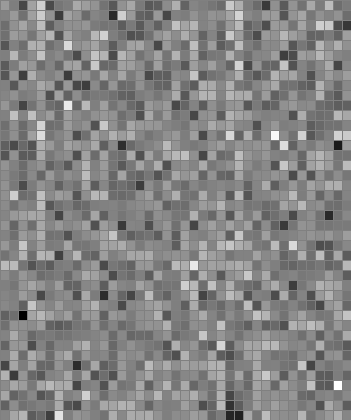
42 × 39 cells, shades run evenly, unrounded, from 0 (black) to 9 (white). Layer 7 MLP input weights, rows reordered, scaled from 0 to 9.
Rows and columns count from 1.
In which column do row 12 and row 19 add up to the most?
38
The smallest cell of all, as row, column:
32, 3
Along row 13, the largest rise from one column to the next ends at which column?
12
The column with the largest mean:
5
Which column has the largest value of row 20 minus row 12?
33
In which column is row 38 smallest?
2
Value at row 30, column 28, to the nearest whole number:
3
